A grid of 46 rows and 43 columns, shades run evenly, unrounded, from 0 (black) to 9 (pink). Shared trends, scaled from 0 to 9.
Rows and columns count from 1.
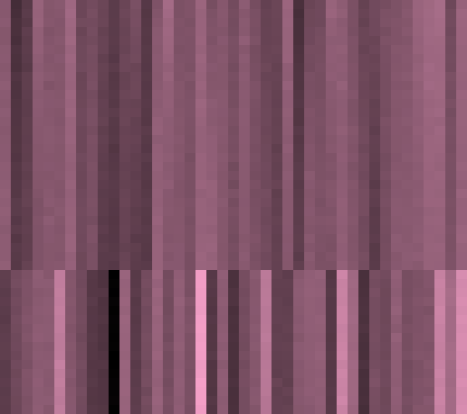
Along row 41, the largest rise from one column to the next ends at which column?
12
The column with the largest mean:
19
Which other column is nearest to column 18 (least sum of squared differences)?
24
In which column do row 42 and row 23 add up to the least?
11
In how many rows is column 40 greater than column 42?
30
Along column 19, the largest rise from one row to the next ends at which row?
31
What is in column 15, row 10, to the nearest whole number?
5
